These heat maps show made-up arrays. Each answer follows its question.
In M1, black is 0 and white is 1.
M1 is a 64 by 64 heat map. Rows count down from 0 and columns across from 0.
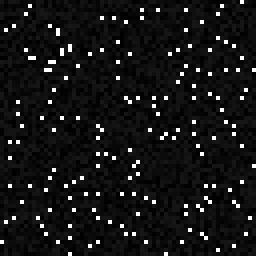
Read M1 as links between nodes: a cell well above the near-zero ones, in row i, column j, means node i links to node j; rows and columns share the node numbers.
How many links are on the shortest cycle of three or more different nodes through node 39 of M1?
5
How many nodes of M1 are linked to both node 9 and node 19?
0
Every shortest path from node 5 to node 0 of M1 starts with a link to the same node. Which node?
node 31
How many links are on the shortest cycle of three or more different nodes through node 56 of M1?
6
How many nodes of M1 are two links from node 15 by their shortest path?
10
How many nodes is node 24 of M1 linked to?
7
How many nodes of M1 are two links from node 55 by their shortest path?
1
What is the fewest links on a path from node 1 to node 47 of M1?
7
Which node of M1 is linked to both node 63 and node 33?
node 41
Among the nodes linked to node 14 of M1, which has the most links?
node 60
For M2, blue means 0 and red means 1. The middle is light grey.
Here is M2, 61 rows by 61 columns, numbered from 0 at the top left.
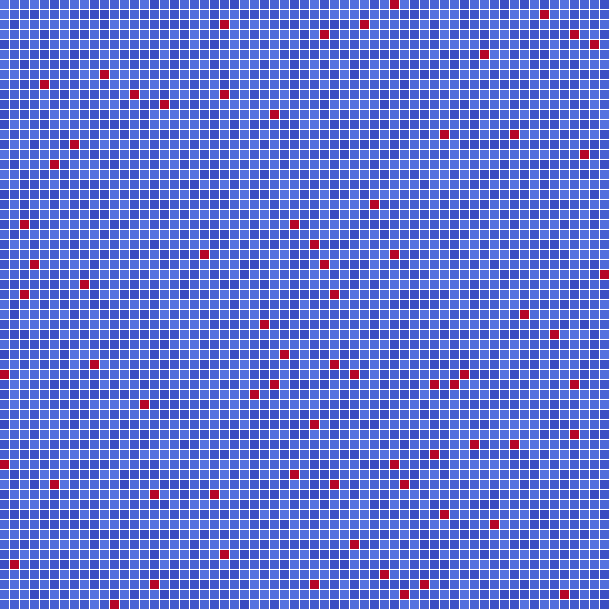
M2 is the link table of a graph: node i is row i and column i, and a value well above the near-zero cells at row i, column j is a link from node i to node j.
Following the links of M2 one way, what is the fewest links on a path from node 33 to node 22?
2
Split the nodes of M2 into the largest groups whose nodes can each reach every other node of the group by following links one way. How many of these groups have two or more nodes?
8
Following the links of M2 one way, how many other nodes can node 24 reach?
7
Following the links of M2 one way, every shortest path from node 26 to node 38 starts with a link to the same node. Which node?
node 3
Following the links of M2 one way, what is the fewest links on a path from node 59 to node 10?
4
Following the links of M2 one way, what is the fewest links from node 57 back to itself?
2
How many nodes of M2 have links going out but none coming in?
1
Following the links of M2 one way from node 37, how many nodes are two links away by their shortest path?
2
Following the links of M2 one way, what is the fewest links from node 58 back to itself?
2
